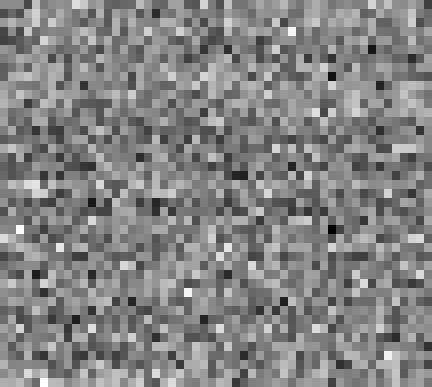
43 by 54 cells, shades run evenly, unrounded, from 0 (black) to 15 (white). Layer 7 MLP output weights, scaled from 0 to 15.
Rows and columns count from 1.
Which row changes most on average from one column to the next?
37
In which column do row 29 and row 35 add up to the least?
33
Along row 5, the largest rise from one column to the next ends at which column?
6
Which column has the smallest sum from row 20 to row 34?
40
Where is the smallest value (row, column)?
26, 42
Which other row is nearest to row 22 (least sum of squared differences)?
14
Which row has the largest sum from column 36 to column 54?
13
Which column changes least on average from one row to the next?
9
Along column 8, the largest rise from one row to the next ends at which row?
28
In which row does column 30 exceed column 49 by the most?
12
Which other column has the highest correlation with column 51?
52
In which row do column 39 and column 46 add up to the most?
32
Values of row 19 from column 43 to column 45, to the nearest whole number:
8 9 4
